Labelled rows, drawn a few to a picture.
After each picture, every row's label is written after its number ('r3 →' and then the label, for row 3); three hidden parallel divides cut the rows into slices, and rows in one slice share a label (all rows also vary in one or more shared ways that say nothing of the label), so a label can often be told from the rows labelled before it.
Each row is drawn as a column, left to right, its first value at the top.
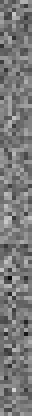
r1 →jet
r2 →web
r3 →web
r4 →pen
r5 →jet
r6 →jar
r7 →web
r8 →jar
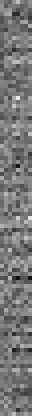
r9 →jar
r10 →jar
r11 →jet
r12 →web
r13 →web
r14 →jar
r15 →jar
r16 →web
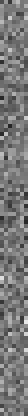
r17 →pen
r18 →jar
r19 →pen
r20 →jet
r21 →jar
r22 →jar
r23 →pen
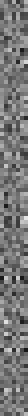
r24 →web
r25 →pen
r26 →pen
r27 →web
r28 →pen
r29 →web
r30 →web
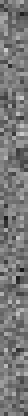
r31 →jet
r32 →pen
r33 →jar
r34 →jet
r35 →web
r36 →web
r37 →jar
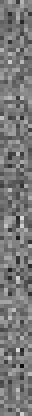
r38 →jet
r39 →jar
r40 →web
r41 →jar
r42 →pen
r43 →web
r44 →jet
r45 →jar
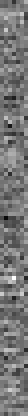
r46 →jet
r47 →pen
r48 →pen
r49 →pen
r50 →jet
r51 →jet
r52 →web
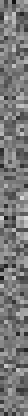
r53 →web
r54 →pen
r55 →jet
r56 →pen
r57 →web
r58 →web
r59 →web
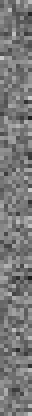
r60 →jet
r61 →jet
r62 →jar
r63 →jar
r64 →web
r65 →jar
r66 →jar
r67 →web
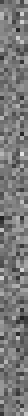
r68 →pen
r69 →jar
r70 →jet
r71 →jar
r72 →web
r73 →pen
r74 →jar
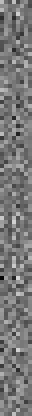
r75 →web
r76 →jet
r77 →jet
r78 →web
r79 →pen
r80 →jet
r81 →jar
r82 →jar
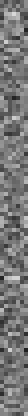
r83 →web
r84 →jet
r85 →pen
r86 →pen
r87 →pen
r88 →jar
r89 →web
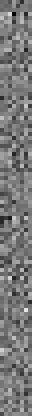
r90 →pen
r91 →jet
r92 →pen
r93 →web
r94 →jar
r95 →pen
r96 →web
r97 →jet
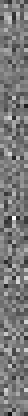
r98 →jar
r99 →pen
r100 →pen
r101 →web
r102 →pen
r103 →jar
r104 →pen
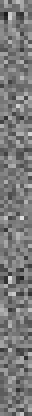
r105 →jar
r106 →web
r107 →pen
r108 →jet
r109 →web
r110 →web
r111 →jet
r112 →jar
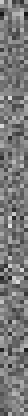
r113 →web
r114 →jet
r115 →web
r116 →pen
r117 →jet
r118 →pen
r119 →web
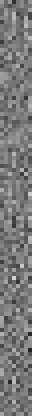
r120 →jar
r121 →jet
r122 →jar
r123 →pen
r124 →jar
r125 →jar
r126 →jet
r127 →web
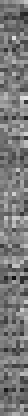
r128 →jar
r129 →web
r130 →jar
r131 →web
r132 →jar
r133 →web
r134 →web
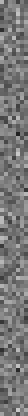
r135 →web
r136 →jar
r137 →jet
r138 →jar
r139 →pen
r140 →jar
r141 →jet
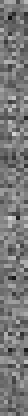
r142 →jar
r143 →jar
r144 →web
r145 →web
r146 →jet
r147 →jar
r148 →web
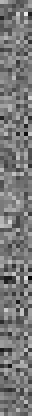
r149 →web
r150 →web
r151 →web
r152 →jar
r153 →pen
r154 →jar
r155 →pen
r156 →web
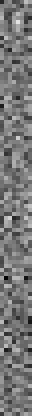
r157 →pen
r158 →web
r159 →web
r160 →pen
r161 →pen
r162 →jet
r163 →web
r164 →web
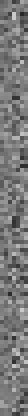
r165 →jar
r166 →jar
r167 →jar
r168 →pen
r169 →jet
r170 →web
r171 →web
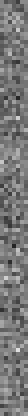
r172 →jet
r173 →pen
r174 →jet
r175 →jet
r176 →pen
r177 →jar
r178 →jar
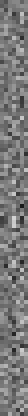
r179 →jet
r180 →jet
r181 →jet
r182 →web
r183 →jar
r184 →pen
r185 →jar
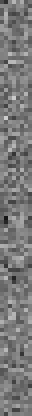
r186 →jet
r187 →pen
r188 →jar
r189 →web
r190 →jar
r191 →jar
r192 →jar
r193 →jet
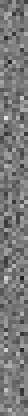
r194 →jar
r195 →pen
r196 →jet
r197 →jar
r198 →jet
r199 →web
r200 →jet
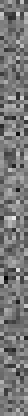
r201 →pen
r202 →web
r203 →web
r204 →web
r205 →pen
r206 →web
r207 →pen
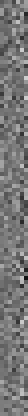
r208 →jet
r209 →jar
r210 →jar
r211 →jet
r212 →jar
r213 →pen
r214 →web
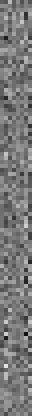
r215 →jet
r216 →pen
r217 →jar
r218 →jet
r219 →jar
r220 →jet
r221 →web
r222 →pen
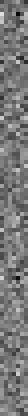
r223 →pen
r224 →jar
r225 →jar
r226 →jar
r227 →web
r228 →jet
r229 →pen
